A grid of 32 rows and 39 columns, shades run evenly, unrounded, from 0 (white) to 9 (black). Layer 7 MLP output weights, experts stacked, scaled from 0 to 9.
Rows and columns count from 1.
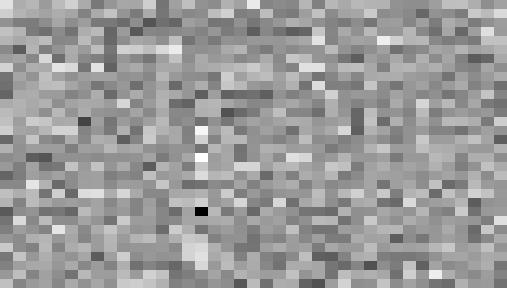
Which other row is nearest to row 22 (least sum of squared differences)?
17
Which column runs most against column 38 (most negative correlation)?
4
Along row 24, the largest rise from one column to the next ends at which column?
16
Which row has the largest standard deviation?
24
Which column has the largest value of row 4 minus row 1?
20
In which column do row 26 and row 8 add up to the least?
5
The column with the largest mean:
9
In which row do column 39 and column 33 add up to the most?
30
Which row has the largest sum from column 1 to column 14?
3
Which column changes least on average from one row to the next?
32
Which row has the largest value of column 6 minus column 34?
31
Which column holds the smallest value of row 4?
38
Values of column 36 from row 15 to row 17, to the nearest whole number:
5 3 3
